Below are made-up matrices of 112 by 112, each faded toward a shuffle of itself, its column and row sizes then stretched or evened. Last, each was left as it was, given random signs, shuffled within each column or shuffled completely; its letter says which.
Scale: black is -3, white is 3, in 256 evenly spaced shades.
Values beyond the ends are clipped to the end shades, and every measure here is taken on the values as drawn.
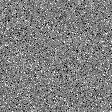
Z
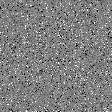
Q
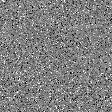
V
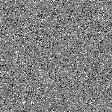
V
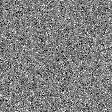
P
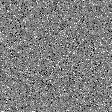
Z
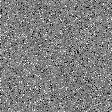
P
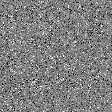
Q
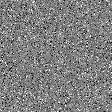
P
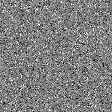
P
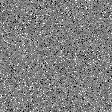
Z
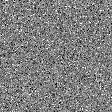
Z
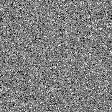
Z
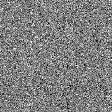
Q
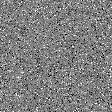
P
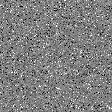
Q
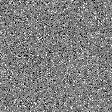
Q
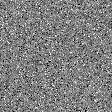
Z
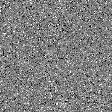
V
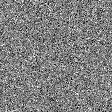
Z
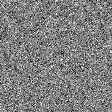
P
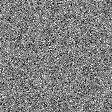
Z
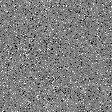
P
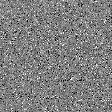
Q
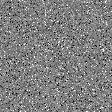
P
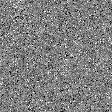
P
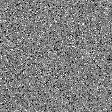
P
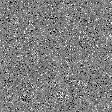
V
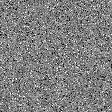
Z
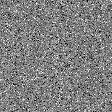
P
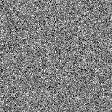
Q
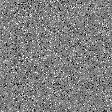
V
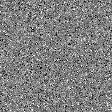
V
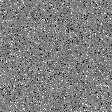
Z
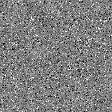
V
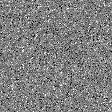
P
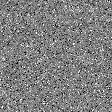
Z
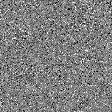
Q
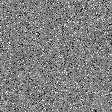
Z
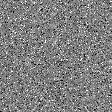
P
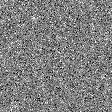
Z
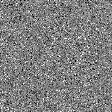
Q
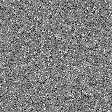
Z
